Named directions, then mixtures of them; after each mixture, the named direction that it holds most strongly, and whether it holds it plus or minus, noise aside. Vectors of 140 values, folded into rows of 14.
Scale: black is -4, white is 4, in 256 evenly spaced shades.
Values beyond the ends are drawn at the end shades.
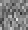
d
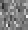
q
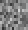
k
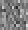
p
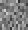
k, minus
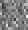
q, plus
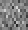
p, minus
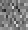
p, plus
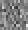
p, plus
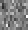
q, plus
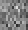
p, minus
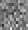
d, plus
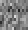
k, minus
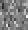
q, plus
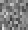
k, minus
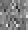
q, plus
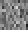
p, minus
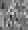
q, plus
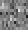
q, minus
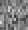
d, minus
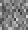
d, plus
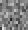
k, minus
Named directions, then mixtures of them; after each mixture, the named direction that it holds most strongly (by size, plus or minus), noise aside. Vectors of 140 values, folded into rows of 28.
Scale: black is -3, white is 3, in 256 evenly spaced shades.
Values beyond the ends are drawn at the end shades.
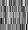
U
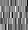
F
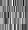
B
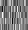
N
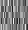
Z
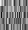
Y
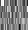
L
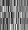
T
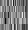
B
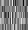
B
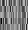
U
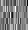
T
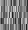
F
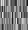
L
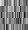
Y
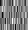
N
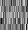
U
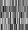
T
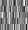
U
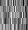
B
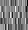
F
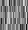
U
